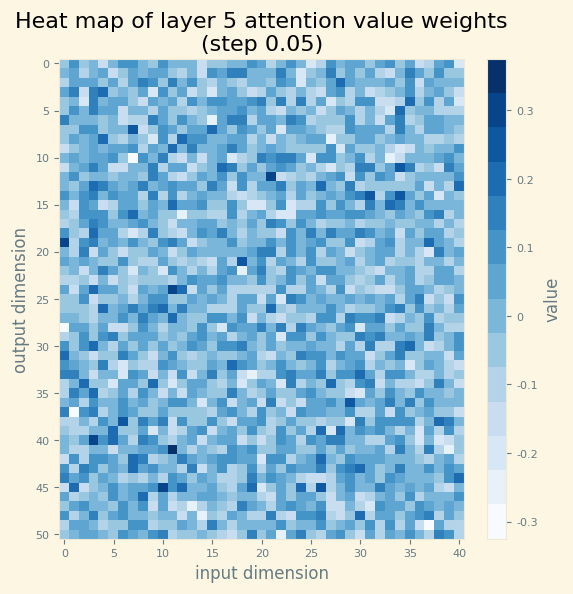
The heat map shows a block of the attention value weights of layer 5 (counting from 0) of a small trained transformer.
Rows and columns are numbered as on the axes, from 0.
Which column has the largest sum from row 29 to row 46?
26
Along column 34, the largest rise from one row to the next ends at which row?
11
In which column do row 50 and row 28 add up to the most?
24
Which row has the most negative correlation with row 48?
23
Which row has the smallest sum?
3
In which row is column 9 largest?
34
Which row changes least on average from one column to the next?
17
